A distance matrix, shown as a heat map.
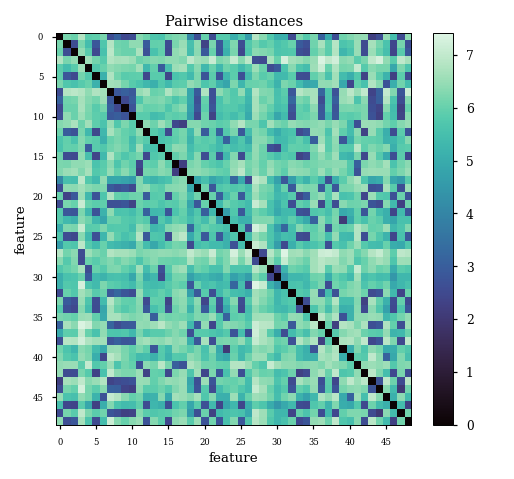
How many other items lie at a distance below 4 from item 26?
4
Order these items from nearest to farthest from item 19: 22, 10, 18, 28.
10, 18, 22, 28
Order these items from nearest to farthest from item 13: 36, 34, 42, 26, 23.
23, 26, 34, 42, 36
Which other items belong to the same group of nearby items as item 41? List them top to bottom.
11, 16, 17
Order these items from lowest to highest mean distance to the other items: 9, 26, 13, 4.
9, 26, 13, 4
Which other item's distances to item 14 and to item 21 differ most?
36
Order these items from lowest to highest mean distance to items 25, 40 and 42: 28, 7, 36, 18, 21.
18, 21, 28, 36, 7
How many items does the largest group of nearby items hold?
13
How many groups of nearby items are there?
8
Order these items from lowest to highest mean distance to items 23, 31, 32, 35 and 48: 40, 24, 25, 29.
25, 24, 40, 29
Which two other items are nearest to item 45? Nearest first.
6, 40
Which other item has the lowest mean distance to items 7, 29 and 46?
30
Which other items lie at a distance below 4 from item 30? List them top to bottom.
4, 14, 29
